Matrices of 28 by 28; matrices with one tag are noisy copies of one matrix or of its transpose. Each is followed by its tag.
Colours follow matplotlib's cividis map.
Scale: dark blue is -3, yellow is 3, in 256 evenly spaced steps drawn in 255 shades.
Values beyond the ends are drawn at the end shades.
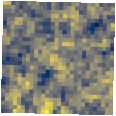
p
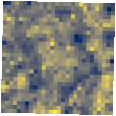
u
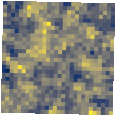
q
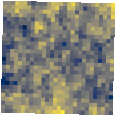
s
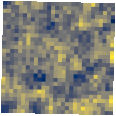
u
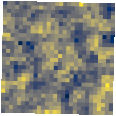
u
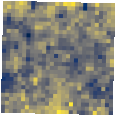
s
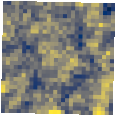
u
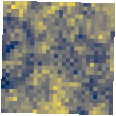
s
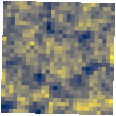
u
